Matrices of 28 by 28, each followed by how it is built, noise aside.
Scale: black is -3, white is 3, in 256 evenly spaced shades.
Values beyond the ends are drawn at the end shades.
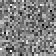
noise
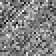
Hankel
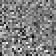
lower triangular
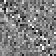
banded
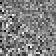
lower triangular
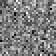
noise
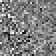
lower triangular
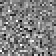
lower triangular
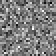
noise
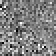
lower triangular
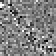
banded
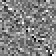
banded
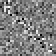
banded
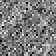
Hankel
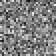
noise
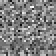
repeating columns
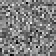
noise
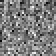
repeating columns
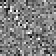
banded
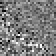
lower triangular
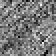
Hankel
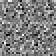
repeating columns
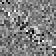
banded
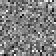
noise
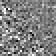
lower triangular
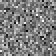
noise
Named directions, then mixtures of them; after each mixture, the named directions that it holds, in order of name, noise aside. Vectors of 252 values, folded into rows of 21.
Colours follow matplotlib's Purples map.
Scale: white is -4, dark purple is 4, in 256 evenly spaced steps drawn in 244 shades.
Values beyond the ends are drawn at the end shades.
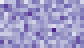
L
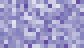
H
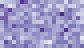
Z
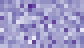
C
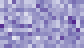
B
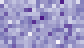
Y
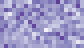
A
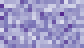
C, Y, Z.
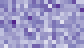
H.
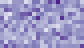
A, L.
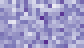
H, Y.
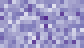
C, H, Y.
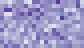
A, L.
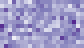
A, B.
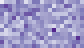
L.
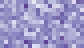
H.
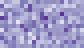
C, Y, Z.
